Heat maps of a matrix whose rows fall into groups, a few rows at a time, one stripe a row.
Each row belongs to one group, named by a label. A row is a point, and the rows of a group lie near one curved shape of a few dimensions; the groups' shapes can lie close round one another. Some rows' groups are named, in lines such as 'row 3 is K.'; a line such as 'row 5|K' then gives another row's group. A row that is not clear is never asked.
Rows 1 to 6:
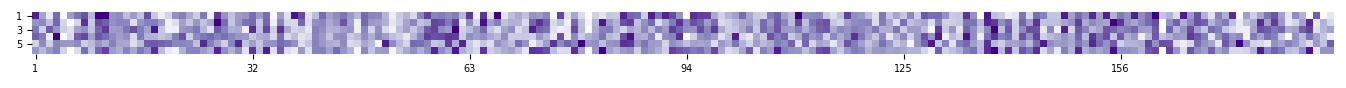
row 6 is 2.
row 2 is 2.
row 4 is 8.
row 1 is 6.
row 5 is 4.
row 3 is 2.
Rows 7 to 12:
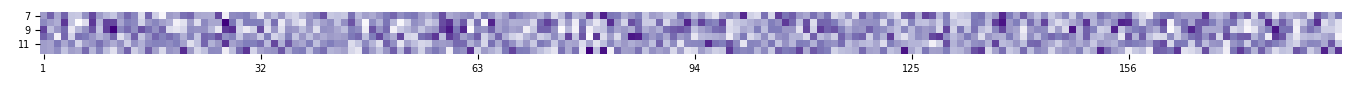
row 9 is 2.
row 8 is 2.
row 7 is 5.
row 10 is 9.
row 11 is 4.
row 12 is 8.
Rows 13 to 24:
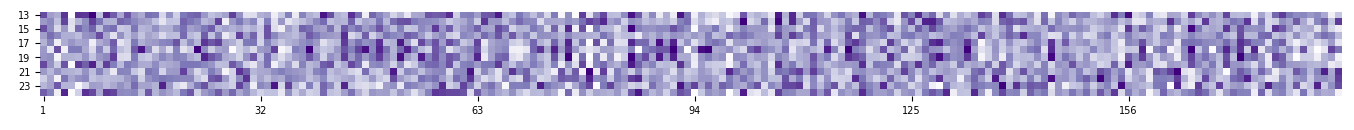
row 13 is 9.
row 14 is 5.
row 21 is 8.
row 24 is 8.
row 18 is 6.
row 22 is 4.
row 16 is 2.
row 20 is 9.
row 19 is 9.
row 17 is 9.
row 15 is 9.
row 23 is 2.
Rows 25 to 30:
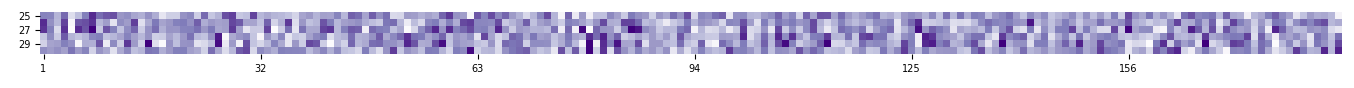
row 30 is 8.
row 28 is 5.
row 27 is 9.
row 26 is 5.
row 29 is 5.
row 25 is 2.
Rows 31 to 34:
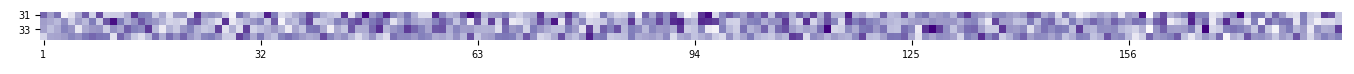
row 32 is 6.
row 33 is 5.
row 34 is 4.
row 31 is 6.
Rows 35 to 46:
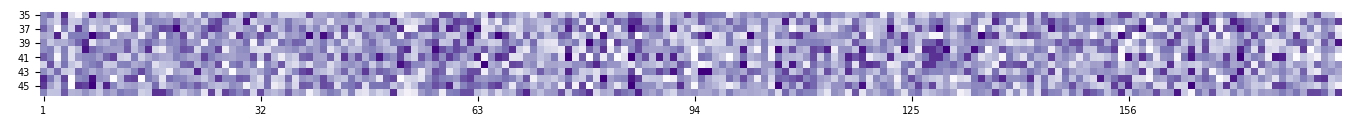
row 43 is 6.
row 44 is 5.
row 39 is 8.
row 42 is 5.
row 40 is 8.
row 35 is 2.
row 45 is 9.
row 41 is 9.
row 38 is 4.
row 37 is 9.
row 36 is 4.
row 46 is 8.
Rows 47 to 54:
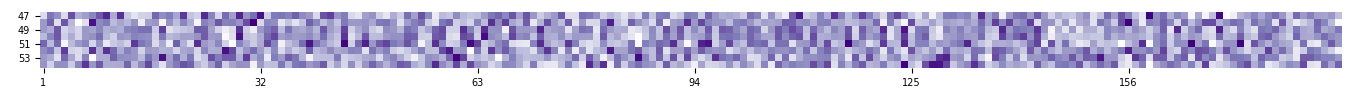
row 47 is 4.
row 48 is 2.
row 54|8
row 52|2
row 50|2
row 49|2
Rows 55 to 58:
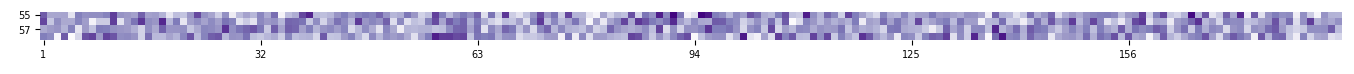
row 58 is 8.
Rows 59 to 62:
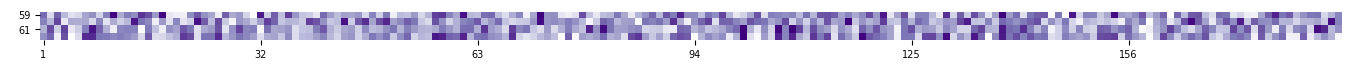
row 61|5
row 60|6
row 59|2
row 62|8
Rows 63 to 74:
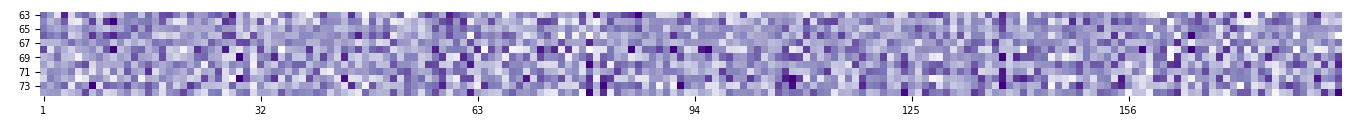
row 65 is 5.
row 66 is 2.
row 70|8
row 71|5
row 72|2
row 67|4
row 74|8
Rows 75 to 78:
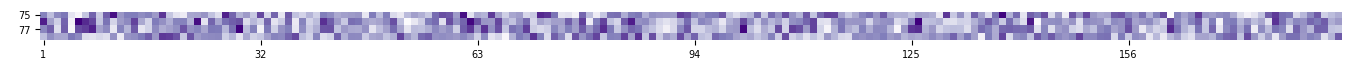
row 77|5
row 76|5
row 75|2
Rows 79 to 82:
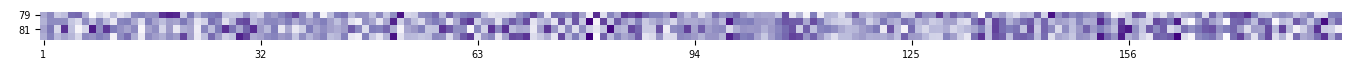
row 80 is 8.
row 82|8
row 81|2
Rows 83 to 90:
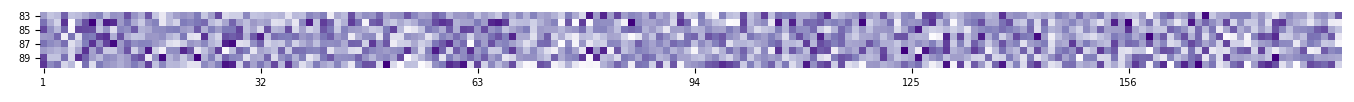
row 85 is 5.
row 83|5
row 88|8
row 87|2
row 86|4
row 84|9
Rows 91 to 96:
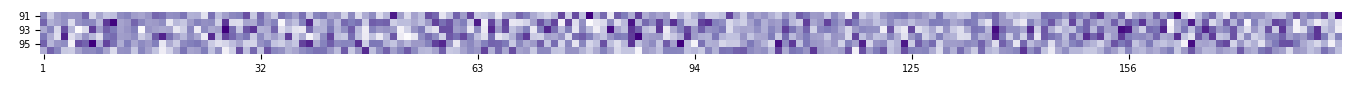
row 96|2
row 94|8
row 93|2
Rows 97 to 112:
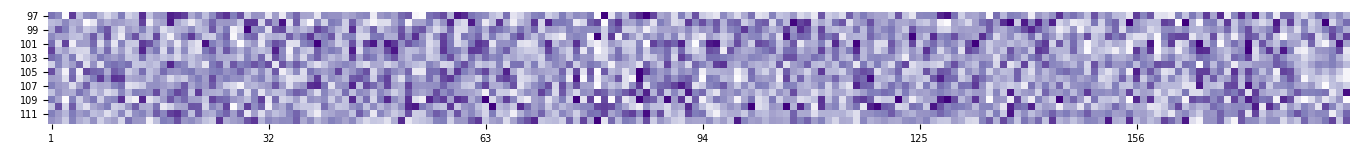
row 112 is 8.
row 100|8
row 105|9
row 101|6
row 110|5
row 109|9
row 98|2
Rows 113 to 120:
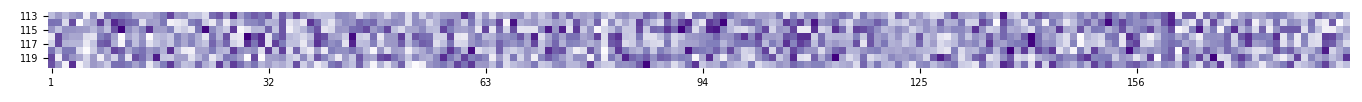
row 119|5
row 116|2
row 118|2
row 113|4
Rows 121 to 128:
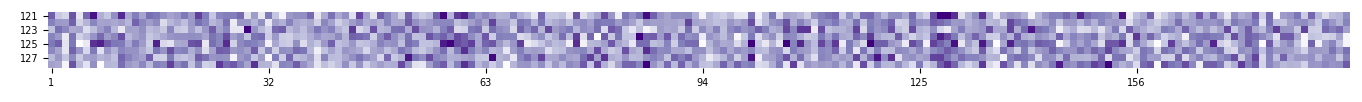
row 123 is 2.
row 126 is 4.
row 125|8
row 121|8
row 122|5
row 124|9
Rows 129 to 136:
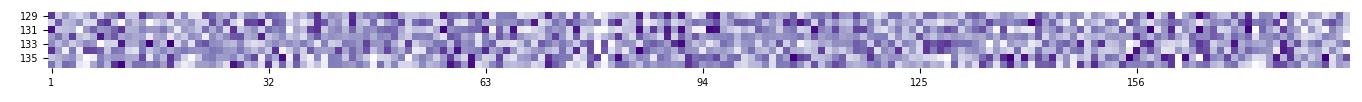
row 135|2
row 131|6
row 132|2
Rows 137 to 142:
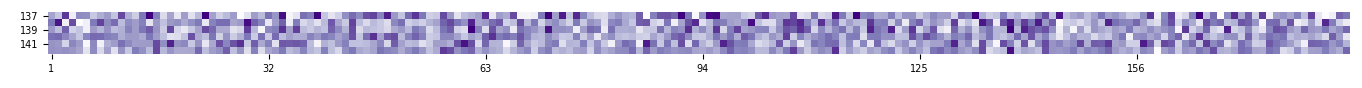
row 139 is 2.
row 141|4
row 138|8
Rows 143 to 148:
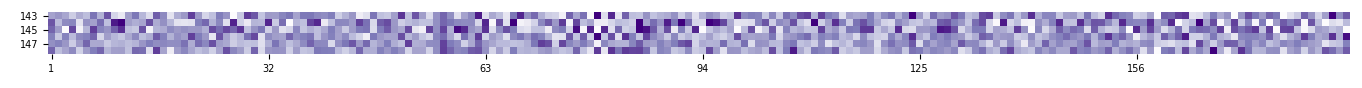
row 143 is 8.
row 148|5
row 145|9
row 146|8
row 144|6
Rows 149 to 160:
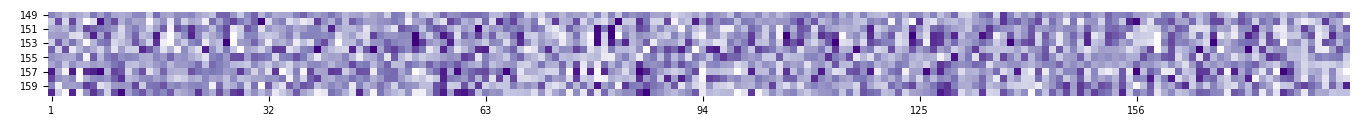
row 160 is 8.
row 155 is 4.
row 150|2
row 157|9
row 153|5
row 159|8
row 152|8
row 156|9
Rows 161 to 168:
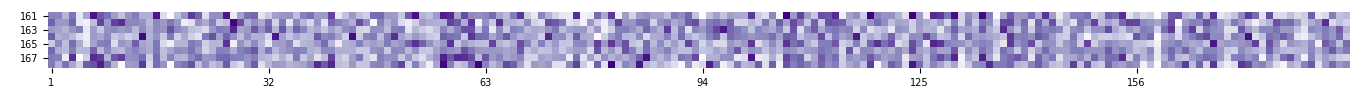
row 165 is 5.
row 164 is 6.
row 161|8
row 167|8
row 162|2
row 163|4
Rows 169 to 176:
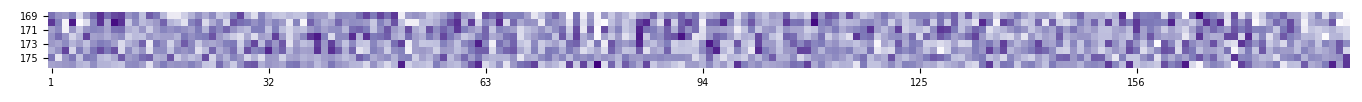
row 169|2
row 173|4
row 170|6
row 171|9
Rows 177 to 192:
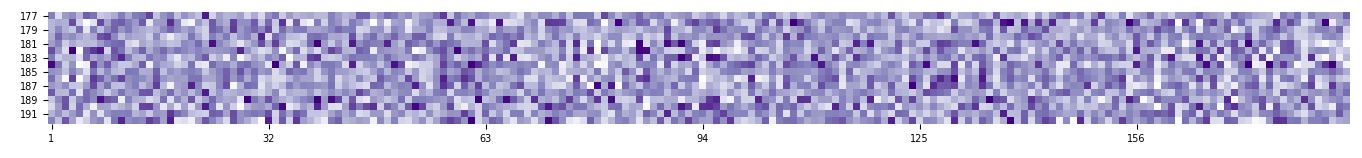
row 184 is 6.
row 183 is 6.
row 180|2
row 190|6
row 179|4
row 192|2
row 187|8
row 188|5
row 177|5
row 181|9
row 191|4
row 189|4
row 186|8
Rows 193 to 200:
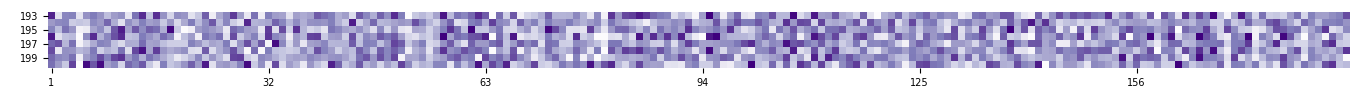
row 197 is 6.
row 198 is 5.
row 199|2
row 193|5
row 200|5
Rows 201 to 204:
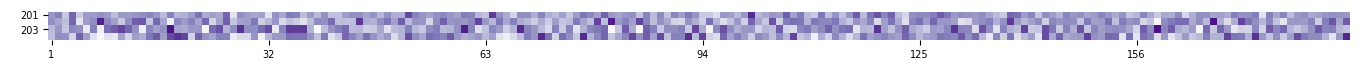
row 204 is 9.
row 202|5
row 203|4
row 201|5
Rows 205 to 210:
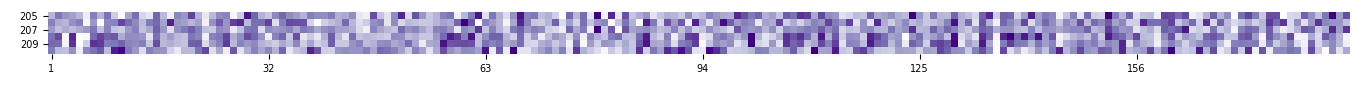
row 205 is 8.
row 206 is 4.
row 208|8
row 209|8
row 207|8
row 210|6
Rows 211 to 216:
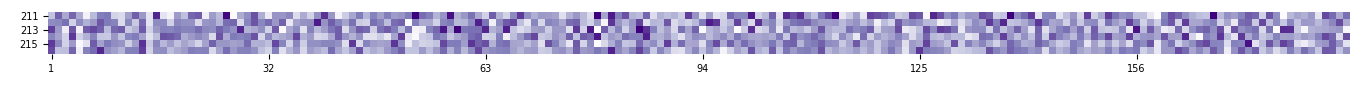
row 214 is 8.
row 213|9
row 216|5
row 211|5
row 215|6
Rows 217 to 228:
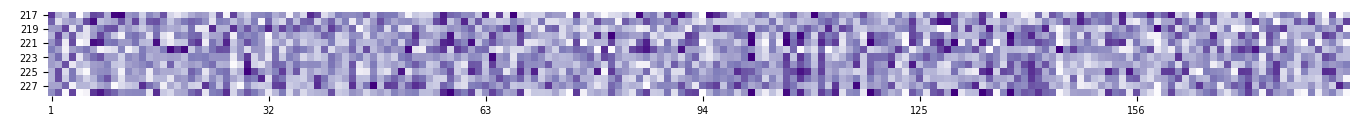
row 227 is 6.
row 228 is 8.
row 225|8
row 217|6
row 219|4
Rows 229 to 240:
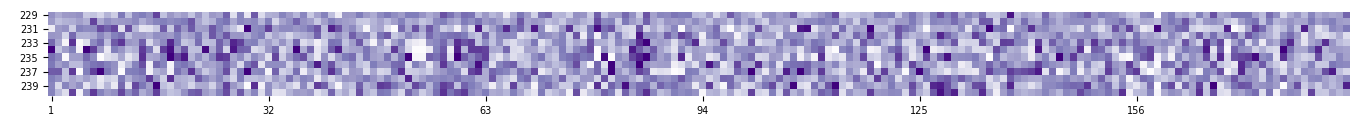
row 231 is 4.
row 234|5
